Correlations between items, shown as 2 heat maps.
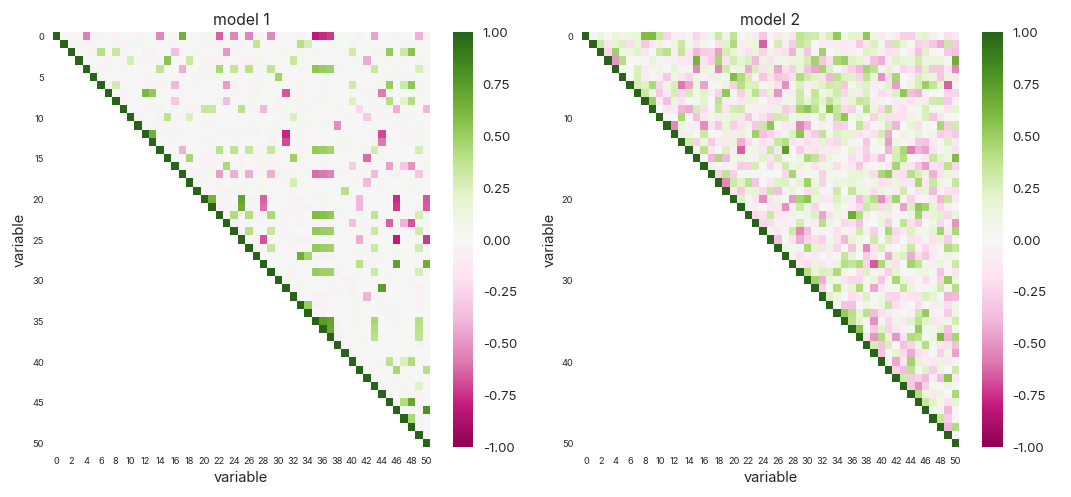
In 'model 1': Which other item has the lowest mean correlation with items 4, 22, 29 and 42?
0
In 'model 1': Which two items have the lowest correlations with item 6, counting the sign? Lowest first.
23, 16
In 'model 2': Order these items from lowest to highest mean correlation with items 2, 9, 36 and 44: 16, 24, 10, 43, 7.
16, 43, 24, 7, 10
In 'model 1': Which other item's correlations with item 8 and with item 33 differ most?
27
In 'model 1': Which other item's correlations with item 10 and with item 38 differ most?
11
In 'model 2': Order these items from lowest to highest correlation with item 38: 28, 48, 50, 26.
26, 50, 28, 48
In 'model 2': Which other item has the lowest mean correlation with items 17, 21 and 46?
14
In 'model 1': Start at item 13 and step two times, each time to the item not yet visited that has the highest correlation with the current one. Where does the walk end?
7
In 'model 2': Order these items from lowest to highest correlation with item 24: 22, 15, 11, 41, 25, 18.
22, 18, 25, 15, 11, 41
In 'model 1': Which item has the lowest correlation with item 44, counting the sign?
12
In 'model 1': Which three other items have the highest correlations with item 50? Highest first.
46, 28, 41
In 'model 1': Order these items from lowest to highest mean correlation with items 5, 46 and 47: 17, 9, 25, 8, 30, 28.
25, 9, 17, 8, 30, 28
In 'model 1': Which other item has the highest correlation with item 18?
15
